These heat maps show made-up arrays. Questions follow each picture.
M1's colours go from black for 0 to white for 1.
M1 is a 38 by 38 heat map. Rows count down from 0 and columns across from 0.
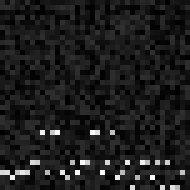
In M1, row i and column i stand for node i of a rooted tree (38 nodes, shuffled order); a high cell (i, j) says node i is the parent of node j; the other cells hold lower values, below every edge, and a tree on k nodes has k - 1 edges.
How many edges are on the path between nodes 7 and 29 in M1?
2
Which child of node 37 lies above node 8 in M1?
26
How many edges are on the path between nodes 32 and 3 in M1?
3
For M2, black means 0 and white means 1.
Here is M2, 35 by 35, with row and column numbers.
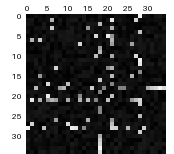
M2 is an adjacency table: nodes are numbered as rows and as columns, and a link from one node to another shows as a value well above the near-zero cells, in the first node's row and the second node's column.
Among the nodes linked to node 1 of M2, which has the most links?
node 21
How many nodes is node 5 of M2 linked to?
3
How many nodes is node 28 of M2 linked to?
9
